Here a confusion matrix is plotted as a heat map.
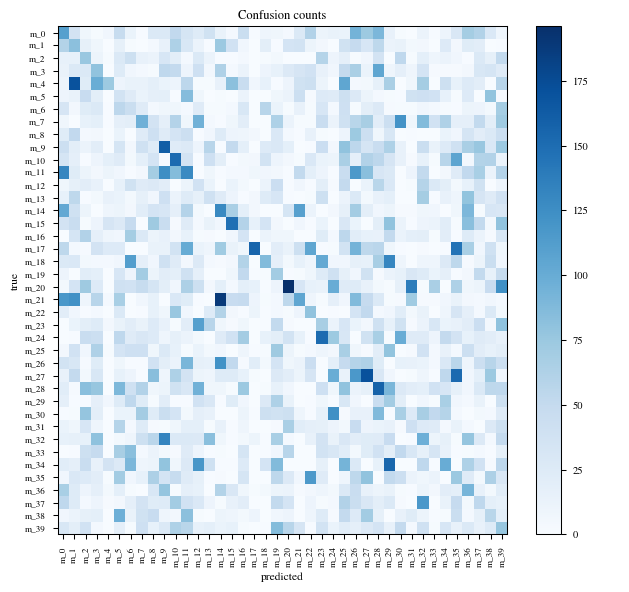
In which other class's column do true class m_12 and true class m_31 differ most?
m_20
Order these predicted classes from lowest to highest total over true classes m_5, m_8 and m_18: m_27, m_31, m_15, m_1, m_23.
m_15, m_31, m_27, m_1, m_23
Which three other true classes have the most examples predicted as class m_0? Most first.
m_11, m_21, m_14
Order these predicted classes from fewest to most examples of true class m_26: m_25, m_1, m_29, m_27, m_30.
m_29, m_30, m_1, m_25, m_27
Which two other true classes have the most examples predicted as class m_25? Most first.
m_4, m_34
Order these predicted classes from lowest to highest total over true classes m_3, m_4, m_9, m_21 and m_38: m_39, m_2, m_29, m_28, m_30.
m_30, m_2, m_29, m_39, m_28
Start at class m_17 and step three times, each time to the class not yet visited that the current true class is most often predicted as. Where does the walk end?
m_10
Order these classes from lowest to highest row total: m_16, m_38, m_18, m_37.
m_16, m_38, m_37, m_18
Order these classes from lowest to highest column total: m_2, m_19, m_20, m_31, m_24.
m_31, m_24, m_20, m_2, m_19
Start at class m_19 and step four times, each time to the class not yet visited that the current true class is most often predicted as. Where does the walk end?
m_23
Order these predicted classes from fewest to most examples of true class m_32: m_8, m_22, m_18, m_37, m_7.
m_18, m_22, m_37, m_7, m_8
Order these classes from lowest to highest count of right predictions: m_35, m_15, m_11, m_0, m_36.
m_35, m_36, m_0, m_11, m_15
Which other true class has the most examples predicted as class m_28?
m_3
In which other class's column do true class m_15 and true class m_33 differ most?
m_36
